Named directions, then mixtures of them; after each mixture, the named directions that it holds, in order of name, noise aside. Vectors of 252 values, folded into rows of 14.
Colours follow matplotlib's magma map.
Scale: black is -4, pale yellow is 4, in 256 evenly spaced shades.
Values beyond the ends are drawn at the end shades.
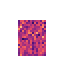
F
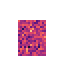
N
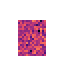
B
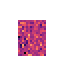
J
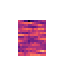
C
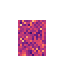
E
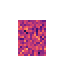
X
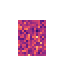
B, J, X.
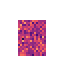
E, F, X.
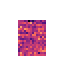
C, F, X.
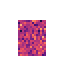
B, E, F.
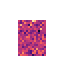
B, E.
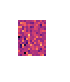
J.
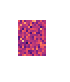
E, J, N.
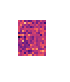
C, E, J.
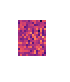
B, F.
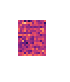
C, E, J.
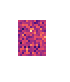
N.
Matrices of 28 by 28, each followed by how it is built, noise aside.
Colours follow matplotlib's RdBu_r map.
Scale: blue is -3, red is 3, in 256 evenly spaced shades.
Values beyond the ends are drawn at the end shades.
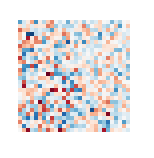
lower triangular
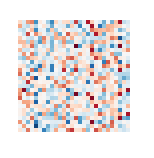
repeating rows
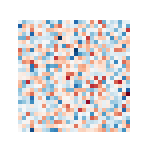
repeating rows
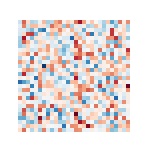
repeating rows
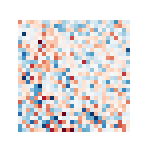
lower triangular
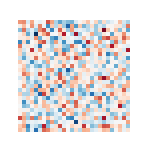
repeating rows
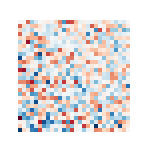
lower triangular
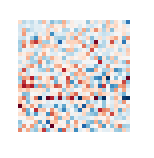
uneven rows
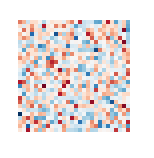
noise
